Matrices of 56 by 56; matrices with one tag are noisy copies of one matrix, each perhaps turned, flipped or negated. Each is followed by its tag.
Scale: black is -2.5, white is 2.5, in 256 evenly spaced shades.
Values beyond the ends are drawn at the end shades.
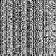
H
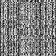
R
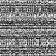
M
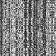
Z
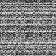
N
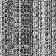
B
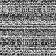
M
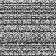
N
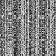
M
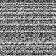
N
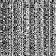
H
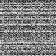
N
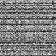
N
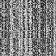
Z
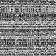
M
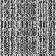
R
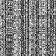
M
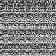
H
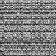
N
